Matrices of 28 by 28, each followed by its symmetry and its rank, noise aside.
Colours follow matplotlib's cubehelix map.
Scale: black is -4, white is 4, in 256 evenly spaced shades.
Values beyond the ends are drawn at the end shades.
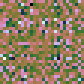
no symmetry, rank five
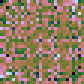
symmetric, rank five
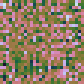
no symmetry, rank seven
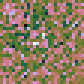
symmetric, rank six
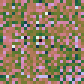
symmetric, rank six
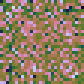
symmetric, rank seven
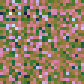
antisymmetric, rank six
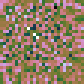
symmetric, rank seven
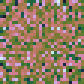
symmetric, rank five
